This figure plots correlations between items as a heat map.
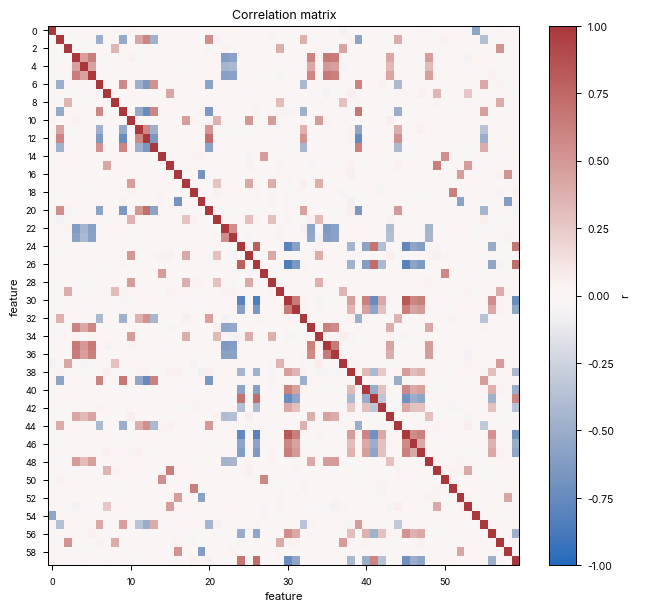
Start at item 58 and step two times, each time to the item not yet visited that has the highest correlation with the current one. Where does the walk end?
52
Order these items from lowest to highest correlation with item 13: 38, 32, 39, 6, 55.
32, 38, 55, 6, 39
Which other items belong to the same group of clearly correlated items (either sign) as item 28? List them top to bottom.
10, 17, 21, 25, 34
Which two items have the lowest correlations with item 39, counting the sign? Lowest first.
12, 20
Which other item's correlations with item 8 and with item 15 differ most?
49
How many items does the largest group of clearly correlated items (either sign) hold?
13
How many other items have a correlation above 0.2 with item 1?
5
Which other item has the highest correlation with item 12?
20
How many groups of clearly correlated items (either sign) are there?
10
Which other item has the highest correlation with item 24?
26
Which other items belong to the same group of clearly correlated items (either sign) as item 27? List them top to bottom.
14, 50
